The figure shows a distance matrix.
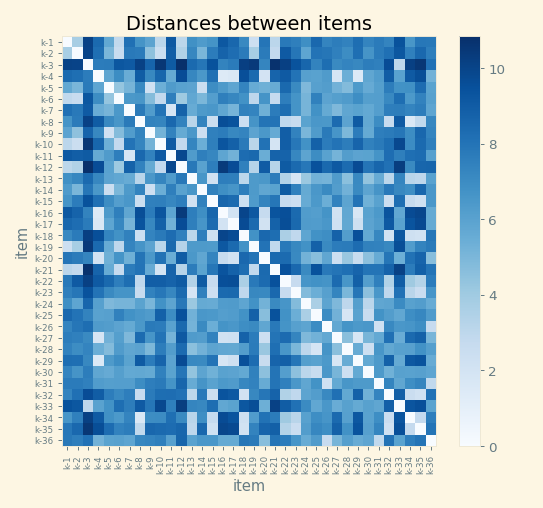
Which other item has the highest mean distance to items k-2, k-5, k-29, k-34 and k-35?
k-3
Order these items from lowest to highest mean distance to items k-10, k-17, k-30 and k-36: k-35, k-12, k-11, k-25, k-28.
k-28, k-25, k-11, k-12, k-35
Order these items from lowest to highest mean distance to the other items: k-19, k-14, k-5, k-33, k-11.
k-5, k-14, k-19, k-11, k-33
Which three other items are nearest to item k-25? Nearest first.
k-28, k-30, k-24
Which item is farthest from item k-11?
k-12
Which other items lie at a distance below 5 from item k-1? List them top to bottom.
k-2, k-6, k-10, k-12, k-19, k-21
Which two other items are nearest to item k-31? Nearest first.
k-26, k-36
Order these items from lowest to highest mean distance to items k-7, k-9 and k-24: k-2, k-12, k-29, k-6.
k-6, k-2, k-29, k-12
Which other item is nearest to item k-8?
k-34
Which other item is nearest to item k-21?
k-10
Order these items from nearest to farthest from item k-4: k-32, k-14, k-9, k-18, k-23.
k-14, k-9, k-23, k-32, k-18
